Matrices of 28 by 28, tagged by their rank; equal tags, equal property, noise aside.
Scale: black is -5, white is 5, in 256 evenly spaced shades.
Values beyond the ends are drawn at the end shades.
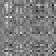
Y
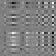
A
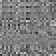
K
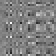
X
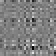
X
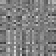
Y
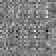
K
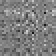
K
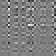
X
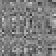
K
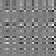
A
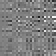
X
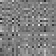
Y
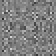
K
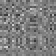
Y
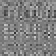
Y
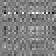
X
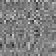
K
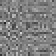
K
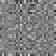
Y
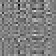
Y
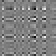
A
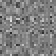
Y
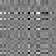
A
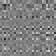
X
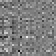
K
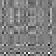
X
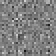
Y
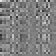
X
